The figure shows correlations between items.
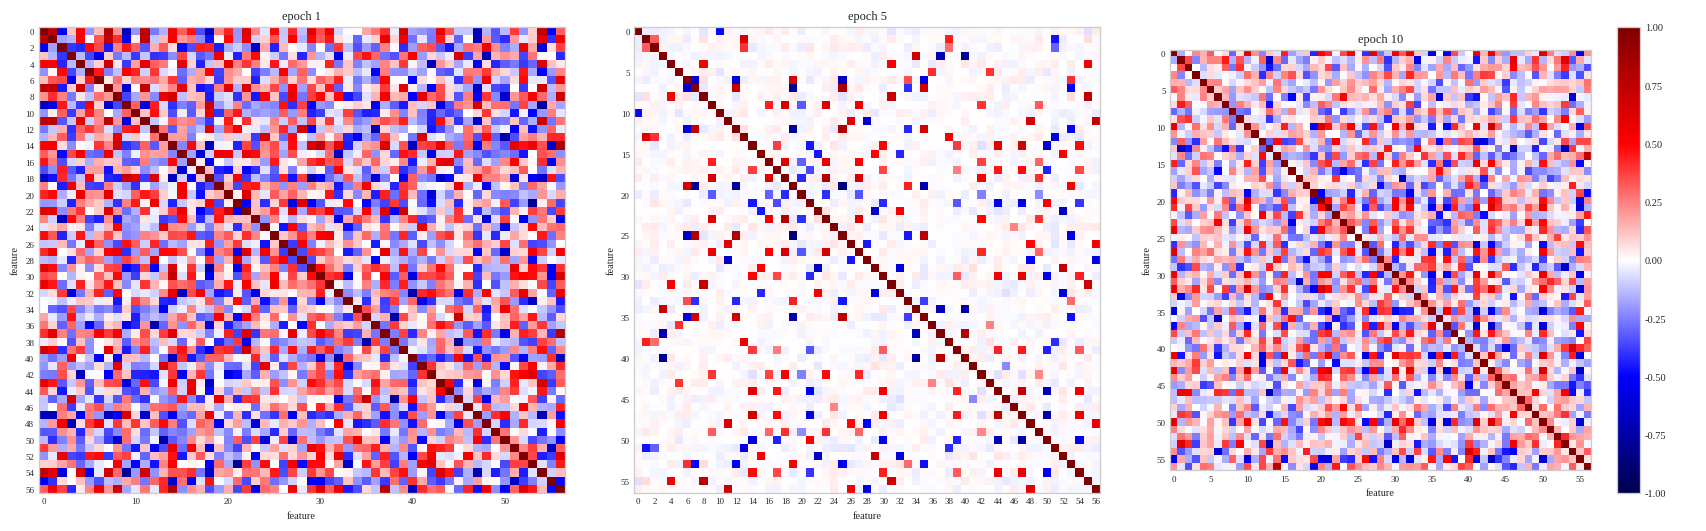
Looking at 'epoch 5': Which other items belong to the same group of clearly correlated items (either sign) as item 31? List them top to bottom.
4, 8, 55
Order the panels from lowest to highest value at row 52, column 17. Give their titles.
epoch 10, epoch 5, epoch 1
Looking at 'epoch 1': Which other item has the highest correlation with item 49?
47
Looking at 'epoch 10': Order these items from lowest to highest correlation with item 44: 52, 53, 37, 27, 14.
37, 14, 52, 53, 27
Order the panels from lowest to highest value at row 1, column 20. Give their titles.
epoch 5, epoch 10, epoch 1
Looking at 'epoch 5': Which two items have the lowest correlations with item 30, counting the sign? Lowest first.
50, 21
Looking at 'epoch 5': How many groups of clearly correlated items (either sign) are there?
12
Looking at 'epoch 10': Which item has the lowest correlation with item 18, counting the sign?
28
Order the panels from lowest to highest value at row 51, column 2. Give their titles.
epoch 5, epoch 1, epoch 10
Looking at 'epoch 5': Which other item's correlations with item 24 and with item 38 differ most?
13
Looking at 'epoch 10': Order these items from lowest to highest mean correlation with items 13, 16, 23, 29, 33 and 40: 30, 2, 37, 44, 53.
53, 2, 44, 37, 30
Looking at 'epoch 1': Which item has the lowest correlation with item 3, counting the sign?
48
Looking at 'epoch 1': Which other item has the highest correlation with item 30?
14
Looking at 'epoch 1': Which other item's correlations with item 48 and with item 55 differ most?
56
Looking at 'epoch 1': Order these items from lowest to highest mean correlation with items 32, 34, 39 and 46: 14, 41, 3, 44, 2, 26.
3, 2, 26, 41, 44, 14
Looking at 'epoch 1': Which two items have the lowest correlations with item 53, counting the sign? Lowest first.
21, 33
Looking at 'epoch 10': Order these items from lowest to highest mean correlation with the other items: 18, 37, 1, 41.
37, 18, 1, 41
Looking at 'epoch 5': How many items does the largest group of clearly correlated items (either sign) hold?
9
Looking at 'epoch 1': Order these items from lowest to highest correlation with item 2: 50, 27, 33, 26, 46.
50, 33, 27, 26, 46
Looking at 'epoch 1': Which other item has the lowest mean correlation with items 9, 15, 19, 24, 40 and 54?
32
